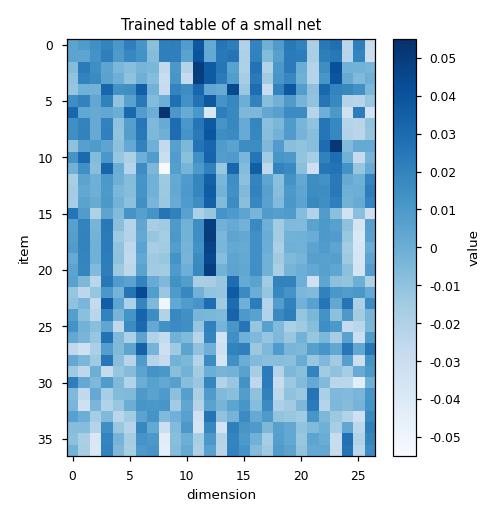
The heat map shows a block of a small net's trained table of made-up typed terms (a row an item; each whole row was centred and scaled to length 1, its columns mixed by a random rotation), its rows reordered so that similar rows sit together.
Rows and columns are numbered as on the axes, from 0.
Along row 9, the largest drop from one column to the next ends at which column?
24
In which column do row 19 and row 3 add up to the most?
12
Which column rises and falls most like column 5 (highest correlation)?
25
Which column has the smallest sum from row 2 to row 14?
8
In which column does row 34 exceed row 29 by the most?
3
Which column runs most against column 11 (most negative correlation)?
15
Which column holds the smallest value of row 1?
26
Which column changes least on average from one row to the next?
20
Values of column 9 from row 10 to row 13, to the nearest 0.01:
0.01 0.01 0 0
